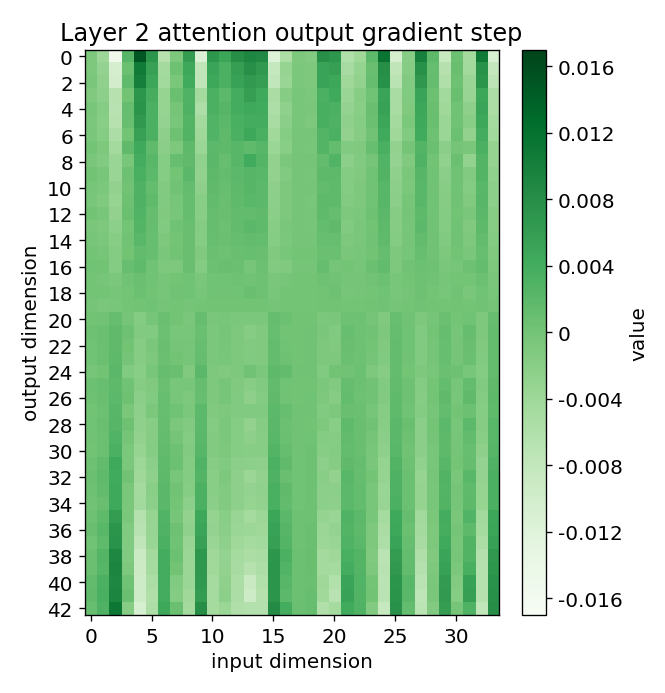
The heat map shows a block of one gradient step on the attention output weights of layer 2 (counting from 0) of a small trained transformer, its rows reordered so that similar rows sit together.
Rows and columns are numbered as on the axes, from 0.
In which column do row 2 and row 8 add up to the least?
2
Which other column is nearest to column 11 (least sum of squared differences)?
8
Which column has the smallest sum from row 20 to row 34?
4
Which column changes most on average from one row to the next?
13
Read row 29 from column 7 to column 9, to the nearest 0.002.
0 -0.002 0.002
